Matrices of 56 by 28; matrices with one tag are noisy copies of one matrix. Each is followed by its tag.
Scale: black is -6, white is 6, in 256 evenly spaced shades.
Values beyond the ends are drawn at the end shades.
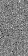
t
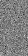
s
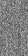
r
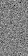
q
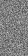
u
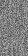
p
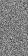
s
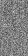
t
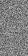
u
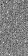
t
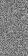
q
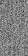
p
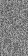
t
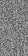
t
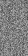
t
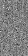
t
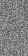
t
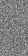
s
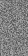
t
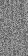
p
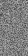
q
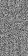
r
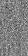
r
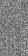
r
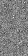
t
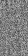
r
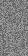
u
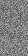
q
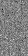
r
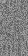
r
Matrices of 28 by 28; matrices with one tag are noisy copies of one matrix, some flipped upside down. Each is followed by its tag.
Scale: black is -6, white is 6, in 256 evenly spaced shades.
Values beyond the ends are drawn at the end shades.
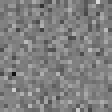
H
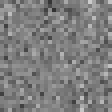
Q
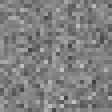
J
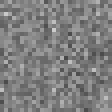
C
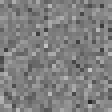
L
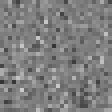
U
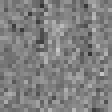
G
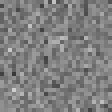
H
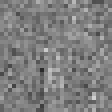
G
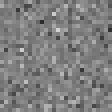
J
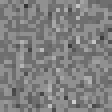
J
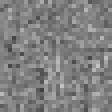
G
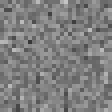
U
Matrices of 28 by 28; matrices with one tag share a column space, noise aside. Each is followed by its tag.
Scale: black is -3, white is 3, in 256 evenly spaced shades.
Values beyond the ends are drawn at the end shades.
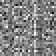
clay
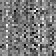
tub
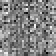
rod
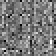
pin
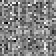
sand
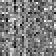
rod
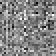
clay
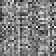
sand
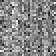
clay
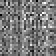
clay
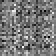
tub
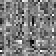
pin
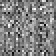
rod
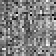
clay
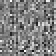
pin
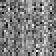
rod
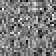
rod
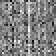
pin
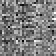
sand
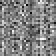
sand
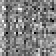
rod
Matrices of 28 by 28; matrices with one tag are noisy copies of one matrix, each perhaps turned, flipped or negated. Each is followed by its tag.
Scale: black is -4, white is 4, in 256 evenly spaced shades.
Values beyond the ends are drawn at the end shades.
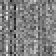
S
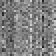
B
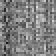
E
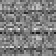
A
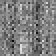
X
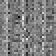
A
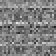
A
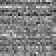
S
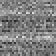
X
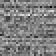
S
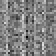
A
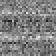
X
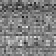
E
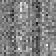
X
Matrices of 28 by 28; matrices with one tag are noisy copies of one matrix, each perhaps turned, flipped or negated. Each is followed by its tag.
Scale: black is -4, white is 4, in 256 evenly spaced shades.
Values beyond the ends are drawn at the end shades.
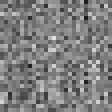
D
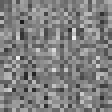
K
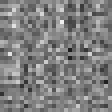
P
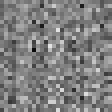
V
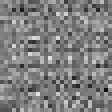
K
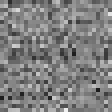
D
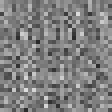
K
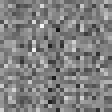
V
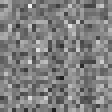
V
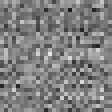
D
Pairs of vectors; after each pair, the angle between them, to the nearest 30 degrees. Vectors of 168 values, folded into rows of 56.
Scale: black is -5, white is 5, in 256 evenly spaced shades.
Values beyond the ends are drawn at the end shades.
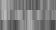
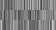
120 degrees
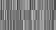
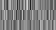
60 degrees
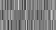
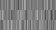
150 degrees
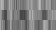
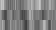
30 degrees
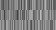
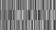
90 degrees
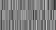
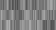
120 degrees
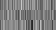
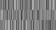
90 degrees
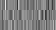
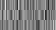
30 degrees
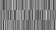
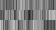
60 degrees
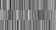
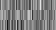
60 degrees
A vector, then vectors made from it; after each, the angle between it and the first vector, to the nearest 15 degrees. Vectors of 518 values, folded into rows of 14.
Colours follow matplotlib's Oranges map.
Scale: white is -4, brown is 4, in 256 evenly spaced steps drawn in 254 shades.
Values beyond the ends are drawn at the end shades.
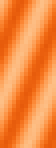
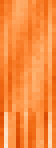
120 degrees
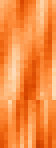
45 degrees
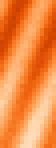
30 degrees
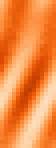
30 degrees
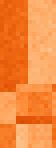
90 degrees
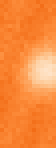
105 degrees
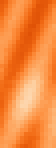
135 degrees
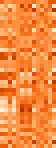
90 degrees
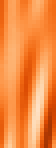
75 degrees
